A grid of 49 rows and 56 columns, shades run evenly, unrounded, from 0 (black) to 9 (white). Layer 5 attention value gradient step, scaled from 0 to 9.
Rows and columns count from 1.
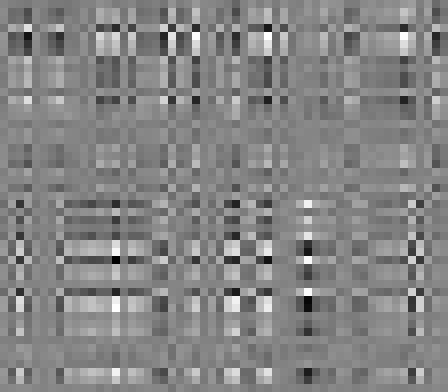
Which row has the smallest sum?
33
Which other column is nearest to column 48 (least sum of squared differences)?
27
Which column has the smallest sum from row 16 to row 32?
30
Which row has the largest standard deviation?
5
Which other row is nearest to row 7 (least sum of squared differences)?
2
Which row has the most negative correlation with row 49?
43
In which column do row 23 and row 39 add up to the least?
39
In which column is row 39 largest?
15
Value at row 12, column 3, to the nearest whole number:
4
